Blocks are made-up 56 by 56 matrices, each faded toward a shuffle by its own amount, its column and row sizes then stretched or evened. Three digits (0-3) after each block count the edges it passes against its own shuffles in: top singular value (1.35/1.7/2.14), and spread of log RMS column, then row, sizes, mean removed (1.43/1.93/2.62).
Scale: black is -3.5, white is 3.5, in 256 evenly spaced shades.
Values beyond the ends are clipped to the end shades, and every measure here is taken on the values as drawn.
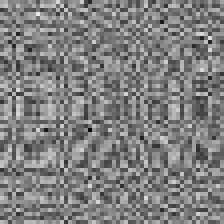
3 2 0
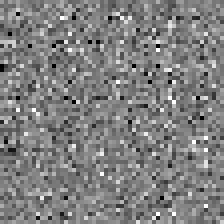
1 1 1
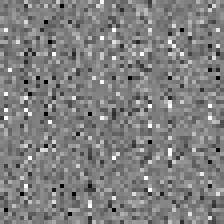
1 2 0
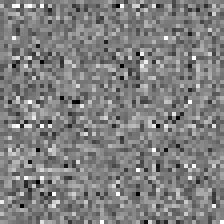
2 1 2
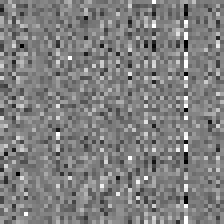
3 3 0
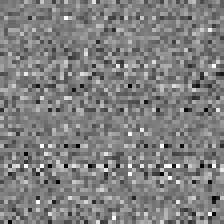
0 0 3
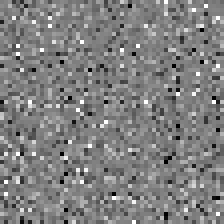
1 1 0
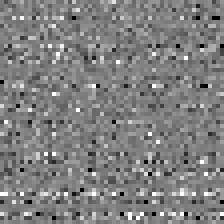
1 0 3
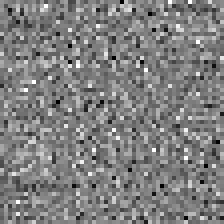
2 0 0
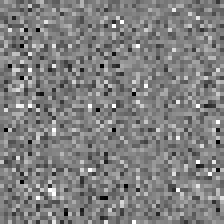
1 2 1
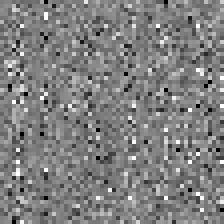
1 2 0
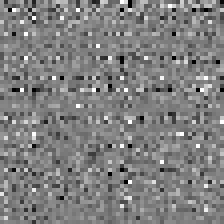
2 1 3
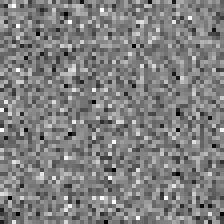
0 1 0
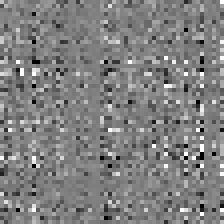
0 3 3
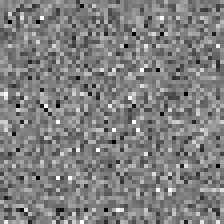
0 0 2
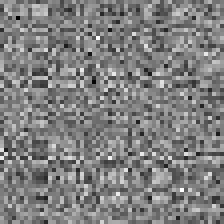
3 0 2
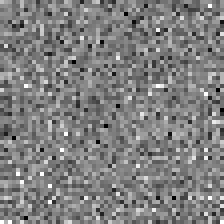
2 0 0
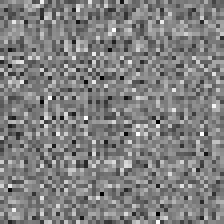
3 1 1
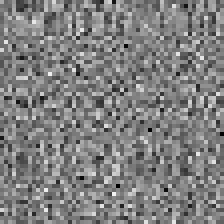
3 0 0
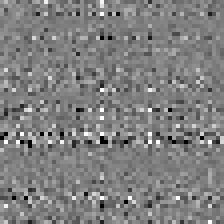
2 1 3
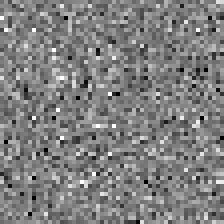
1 0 2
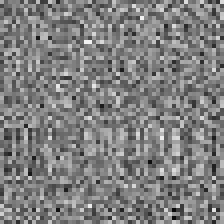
3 1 1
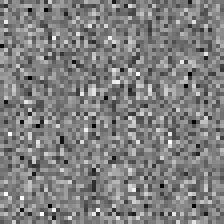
2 1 0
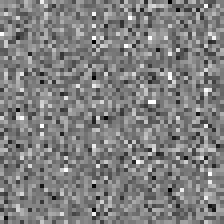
1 2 0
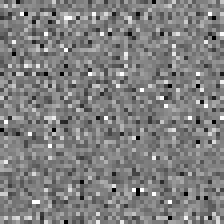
0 0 2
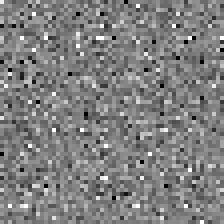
0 1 1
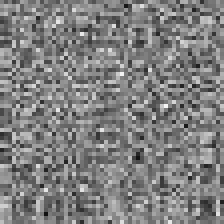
3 0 1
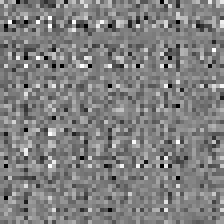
2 2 3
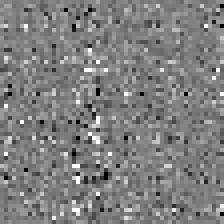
1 2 2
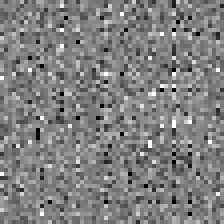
2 2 0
